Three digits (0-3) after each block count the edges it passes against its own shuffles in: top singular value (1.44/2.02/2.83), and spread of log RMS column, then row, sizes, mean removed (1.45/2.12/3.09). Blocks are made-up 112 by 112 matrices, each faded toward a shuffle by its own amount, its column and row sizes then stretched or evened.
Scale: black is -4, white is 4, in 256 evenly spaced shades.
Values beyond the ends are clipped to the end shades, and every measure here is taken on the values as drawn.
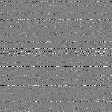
2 0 3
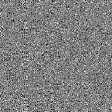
2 1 1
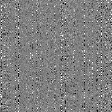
2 3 0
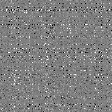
1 2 3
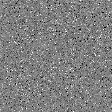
0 1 0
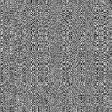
3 3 1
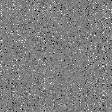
1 2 1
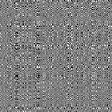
3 3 3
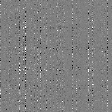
1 3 1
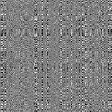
3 3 2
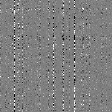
2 3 1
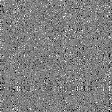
2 2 1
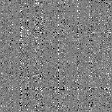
0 3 2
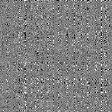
2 3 2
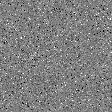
0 0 0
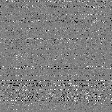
1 1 3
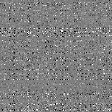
1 2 3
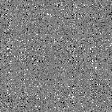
0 2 2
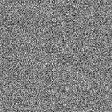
2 1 0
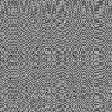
3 1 0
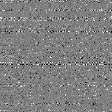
2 1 3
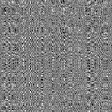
3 3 0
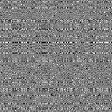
3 0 3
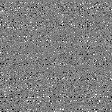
0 1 3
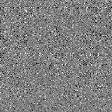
2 1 2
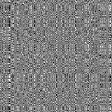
3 3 0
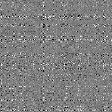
2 2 3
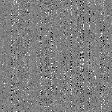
1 3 1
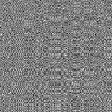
3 1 2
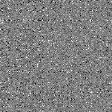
0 2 2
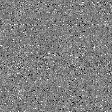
0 1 2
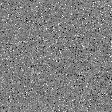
0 0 0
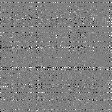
2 2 3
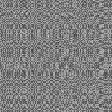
3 0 0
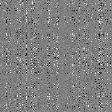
2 3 2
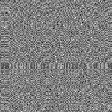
3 0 1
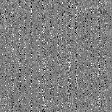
0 3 0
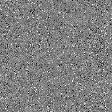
1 2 0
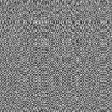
3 2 2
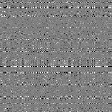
3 1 3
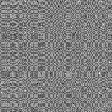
3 1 0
